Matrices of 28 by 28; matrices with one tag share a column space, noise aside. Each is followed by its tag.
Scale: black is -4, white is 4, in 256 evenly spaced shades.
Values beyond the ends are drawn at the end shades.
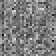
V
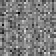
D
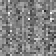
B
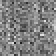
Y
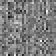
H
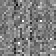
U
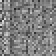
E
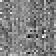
D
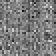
Y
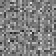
Y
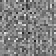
E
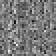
H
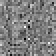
U
